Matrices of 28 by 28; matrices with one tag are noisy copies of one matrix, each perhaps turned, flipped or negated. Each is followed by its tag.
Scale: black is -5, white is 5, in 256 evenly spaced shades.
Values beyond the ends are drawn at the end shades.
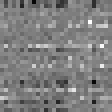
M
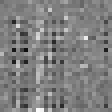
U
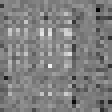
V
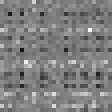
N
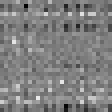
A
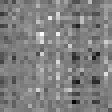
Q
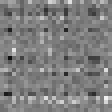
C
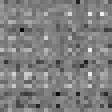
N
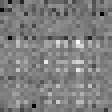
V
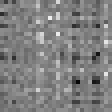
Q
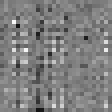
U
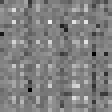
N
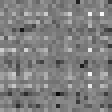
N
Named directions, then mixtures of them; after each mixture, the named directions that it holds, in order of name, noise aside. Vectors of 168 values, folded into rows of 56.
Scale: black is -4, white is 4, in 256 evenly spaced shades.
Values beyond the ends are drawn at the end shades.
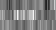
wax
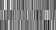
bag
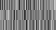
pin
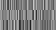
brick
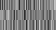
pin.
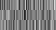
pin.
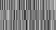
pin.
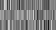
bag, pin, wax.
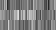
bag, brick, wax.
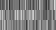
pin, wax.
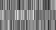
bag, pin, wax.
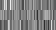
bag.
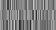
brick.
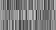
brick, wax.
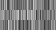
bag, brick, wax.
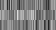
bag, pin, wax.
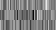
bag, brick, wax.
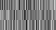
pin.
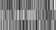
brick, pin, wax.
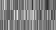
bag, pin, wax.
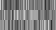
bag, pin, wax.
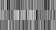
bag, brick, wax.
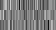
bag, pin.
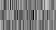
bag, brick, wax.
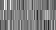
bag.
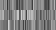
bag, brick, wax.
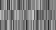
bag, pin, wax.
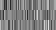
bag.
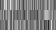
bag, pin, wax.
